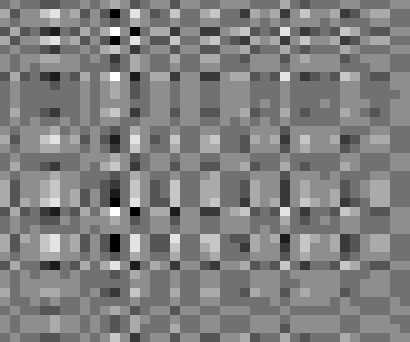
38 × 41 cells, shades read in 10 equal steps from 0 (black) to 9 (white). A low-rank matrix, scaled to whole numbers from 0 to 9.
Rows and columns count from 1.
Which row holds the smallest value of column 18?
24
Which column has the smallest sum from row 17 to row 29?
12
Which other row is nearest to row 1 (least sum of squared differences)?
35
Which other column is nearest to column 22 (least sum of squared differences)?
31
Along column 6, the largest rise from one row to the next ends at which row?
5
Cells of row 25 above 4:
20
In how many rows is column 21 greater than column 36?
21
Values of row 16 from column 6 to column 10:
8 5 6 3 5
